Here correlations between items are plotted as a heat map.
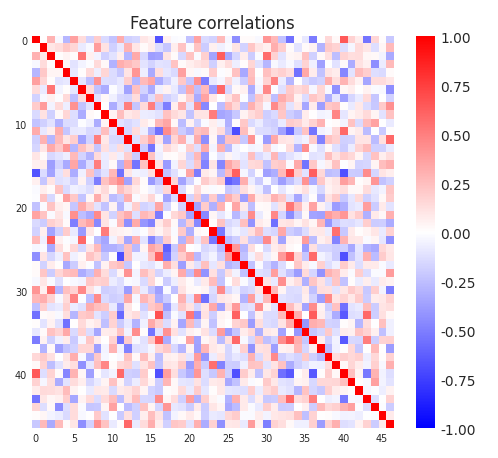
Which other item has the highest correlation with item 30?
2
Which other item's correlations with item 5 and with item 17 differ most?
8
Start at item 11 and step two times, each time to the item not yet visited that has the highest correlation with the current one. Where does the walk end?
0
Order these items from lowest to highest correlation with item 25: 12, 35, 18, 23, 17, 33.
17, 35, 18, 23, 33, 12
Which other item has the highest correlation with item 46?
12
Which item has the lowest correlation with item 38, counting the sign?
22
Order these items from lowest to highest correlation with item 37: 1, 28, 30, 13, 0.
28, 1, 13, 0, 30
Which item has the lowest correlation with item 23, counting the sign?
24
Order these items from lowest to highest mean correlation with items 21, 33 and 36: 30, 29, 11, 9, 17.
11, 17, 30, 9, 29
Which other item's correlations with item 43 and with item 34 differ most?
4
